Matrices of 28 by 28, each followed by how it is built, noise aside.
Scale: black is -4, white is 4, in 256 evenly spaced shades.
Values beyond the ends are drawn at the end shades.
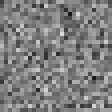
noise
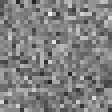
noise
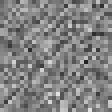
Hankel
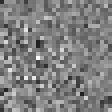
lower triangular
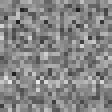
repeating columns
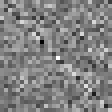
diagonal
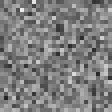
noise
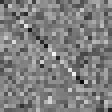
diagonal
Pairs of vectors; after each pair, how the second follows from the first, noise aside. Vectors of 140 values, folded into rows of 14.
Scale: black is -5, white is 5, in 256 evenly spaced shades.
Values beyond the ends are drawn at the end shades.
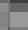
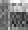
negated, scaled up.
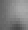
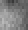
reversed.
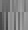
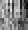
reversed, scaled up.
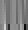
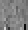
partly zeroed.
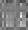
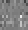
partly zeroed.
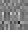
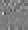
partly zeroed.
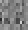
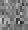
sign-scrambled.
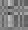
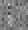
partly zeroed.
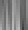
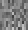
sign-scrambled.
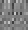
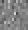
partly zeroed.
